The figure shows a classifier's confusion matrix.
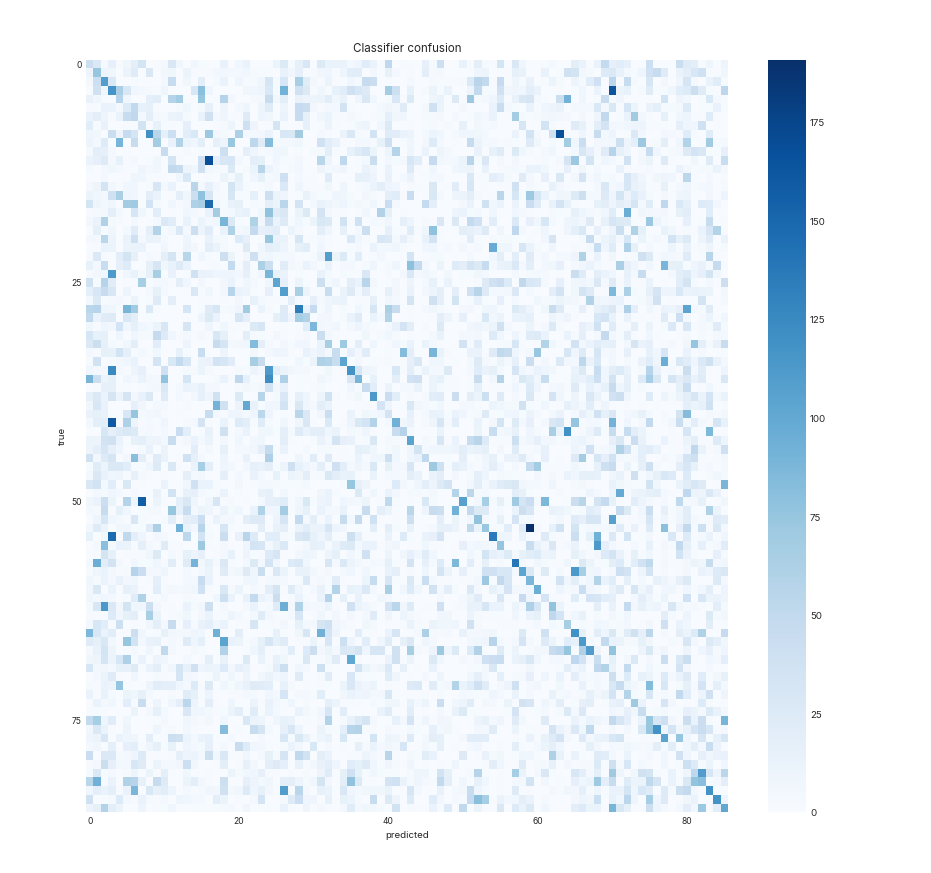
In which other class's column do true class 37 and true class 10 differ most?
41
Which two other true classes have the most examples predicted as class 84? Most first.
19, 23
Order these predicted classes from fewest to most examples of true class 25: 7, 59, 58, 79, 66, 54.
66, 79, 59, 54, 58, 7
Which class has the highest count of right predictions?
16
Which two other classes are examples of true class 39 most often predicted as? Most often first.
21, 17
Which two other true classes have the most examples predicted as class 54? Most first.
21, 66
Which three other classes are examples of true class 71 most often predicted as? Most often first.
75, 4, 49
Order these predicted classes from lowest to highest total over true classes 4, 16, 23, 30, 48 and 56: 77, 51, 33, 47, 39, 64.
39, 33, 47, 64, 51, 77
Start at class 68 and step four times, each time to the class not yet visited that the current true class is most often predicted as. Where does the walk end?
12
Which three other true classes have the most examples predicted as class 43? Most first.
23, 67, 51
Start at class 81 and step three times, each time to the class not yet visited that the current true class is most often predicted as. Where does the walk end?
76
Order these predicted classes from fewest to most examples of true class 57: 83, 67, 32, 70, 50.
50, 67, 70, 32, 83
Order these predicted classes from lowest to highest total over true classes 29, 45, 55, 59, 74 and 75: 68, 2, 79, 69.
69, 79, 2, 68
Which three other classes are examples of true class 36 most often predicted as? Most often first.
24, 0, 10
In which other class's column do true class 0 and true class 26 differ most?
70
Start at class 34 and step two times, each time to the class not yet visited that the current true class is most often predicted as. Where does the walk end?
79
